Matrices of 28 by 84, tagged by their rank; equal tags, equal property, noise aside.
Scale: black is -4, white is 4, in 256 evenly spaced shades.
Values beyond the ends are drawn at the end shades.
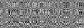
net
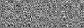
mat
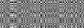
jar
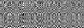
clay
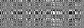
jar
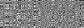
net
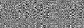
mat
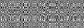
clay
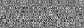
mat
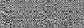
mat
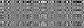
jar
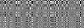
jar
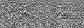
mat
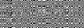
clay
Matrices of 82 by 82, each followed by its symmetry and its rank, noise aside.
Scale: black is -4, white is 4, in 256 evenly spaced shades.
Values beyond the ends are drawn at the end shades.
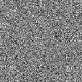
no symmetry, rank twelve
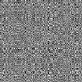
no symmetry, rank six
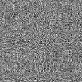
no symmetry, rank twelve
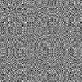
antisymmetric, rank six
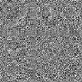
symmetric, rank eight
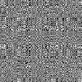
no symmetry, rank eight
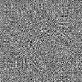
antisymmetric, rank twelve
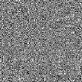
no symmetry, rank twelve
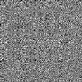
no symmetry, rank twelve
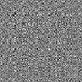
symmetric, rank eight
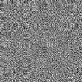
antisymmetric, rank twelve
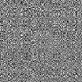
no symmetry, rank eight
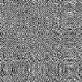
antisymmetric, rank eight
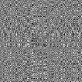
no symmetry, rank six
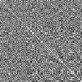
symmetric, rank six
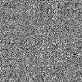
no symmetry, rank twelve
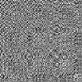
symmetric, rank six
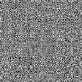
no symmetry, rank twelve
